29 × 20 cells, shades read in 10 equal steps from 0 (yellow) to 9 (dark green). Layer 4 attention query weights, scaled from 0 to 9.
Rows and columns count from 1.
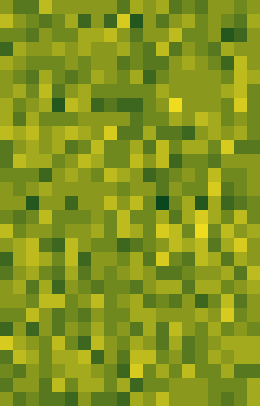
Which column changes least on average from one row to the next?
20
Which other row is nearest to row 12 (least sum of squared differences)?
4
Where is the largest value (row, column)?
15, 13
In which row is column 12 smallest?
26
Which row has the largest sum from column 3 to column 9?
29
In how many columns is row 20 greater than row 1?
7
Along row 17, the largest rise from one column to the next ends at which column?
17
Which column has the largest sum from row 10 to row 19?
12
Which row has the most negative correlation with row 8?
22
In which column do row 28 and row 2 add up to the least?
10
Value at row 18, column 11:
6
